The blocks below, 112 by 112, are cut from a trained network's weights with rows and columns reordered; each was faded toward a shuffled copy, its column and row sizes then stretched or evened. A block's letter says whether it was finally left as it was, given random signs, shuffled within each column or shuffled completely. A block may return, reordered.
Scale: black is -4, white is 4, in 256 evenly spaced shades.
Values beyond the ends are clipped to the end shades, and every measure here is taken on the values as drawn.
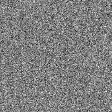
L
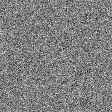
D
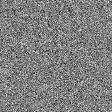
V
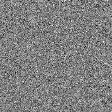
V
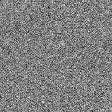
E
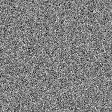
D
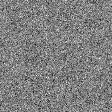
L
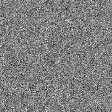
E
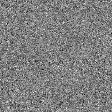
V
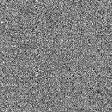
E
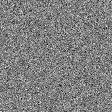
D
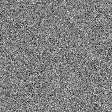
L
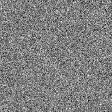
E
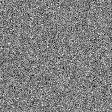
L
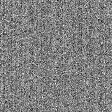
L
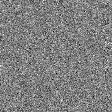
L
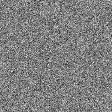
L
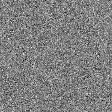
L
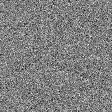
D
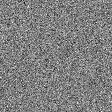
D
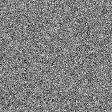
L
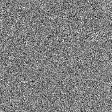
V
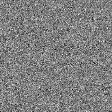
V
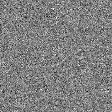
V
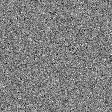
D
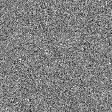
L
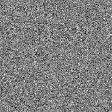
E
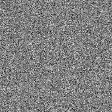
V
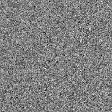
E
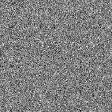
E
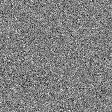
D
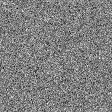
D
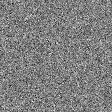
D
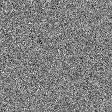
D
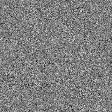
V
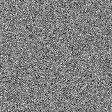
D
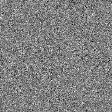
V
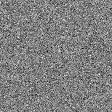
D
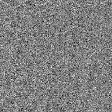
E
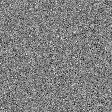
D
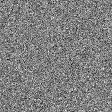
D
